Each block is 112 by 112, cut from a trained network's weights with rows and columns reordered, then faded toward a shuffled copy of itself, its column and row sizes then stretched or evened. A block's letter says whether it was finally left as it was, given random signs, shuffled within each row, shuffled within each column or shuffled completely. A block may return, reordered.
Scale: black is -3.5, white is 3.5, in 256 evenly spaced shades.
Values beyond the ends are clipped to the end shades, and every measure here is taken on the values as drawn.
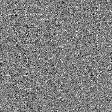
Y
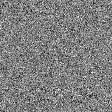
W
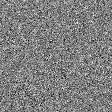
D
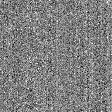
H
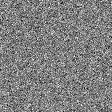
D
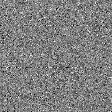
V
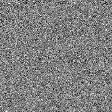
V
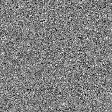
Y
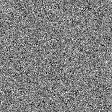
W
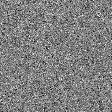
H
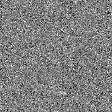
Y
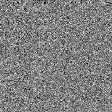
V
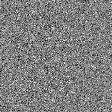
V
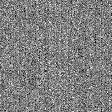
H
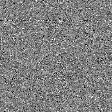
Y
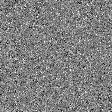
H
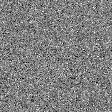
W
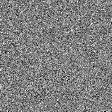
Y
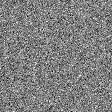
D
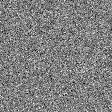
D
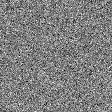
D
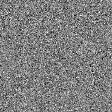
Y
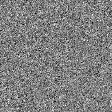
H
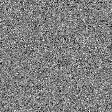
W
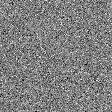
D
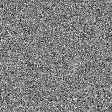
W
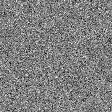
D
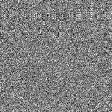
V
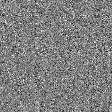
V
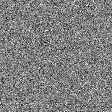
W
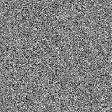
V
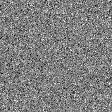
D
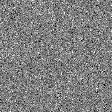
H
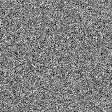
W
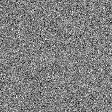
H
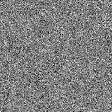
V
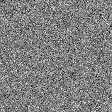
D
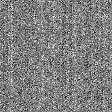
V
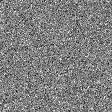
D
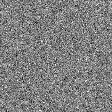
H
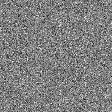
H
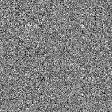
V
